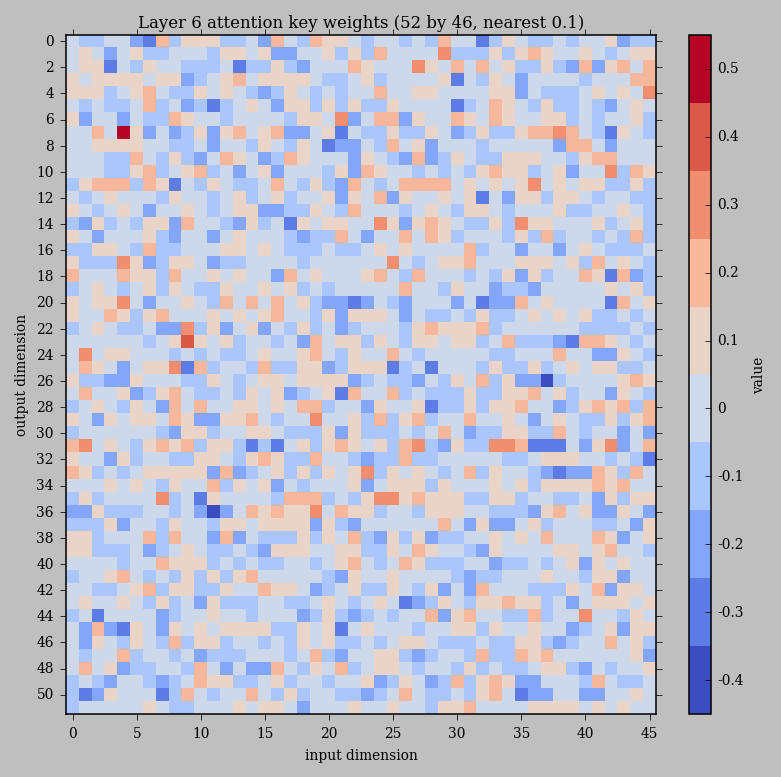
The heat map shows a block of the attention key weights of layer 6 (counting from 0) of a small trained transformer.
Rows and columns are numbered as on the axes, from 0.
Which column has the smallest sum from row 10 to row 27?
21
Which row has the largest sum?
11
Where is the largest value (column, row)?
4, 7
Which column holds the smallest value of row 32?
45
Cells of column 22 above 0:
23
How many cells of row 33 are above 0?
20
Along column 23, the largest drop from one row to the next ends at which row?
34
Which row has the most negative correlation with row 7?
31
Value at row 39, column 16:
0.1
